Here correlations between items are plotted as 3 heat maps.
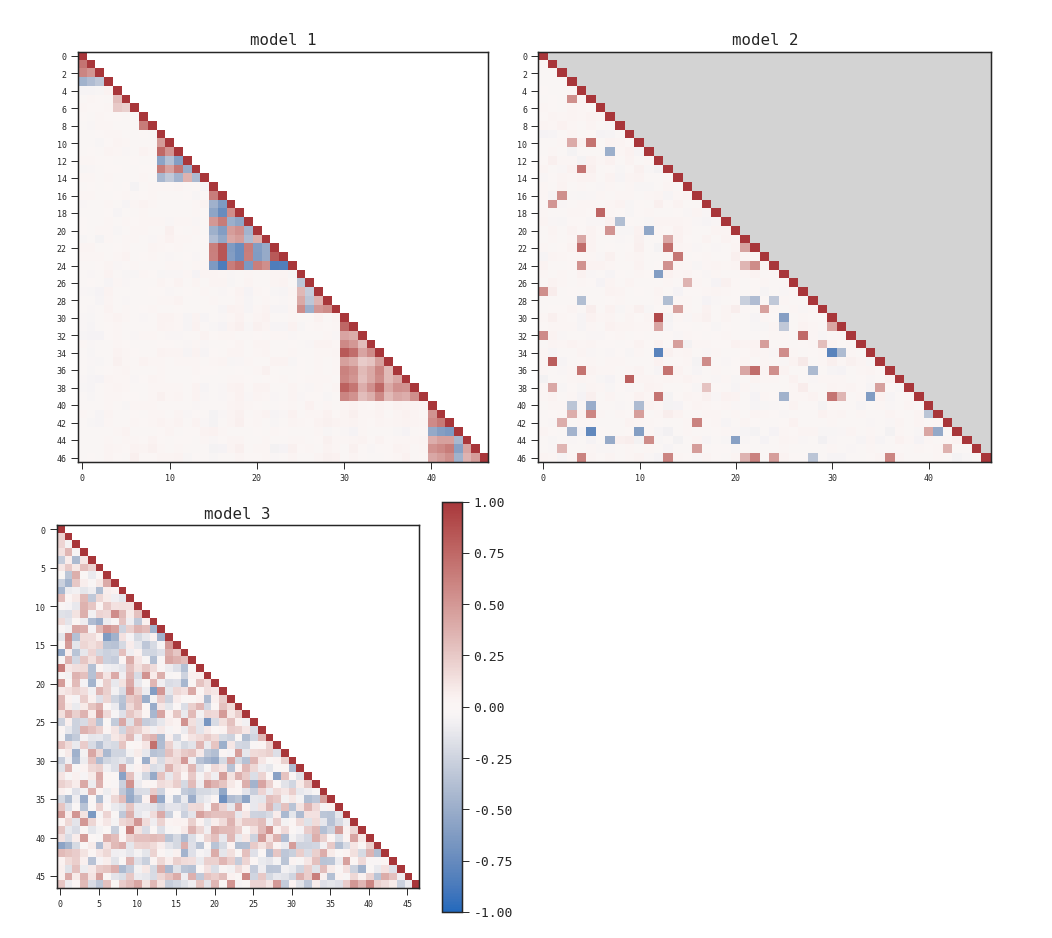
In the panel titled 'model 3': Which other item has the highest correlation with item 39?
9
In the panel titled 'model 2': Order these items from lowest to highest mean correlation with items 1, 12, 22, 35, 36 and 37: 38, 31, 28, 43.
28, 43, 31, 38
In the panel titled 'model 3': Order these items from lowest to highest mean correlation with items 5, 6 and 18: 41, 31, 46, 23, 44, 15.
41, 15, 31, 46, 44, 23
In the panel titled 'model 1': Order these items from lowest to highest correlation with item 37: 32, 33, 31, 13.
13, 32, 33, 31
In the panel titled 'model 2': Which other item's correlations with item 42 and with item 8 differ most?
16
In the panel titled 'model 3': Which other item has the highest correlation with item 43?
37
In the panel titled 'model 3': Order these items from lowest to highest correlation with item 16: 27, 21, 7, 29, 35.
7, 35, 27, 21, 29
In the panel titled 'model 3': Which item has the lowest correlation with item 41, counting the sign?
0
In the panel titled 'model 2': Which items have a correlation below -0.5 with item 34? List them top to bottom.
12, 30, 39
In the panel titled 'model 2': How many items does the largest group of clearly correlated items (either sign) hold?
8
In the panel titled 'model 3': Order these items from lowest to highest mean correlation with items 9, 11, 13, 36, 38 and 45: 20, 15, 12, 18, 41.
12, 41, 15, 18, 20
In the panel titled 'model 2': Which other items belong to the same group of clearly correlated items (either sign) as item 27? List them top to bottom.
0, 32
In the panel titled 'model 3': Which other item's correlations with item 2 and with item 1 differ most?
14
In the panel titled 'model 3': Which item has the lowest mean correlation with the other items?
35
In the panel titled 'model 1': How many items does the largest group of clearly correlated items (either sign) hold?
10
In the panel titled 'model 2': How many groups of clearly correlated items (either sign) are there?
12
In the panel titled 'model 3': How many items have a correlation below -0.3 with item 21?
4
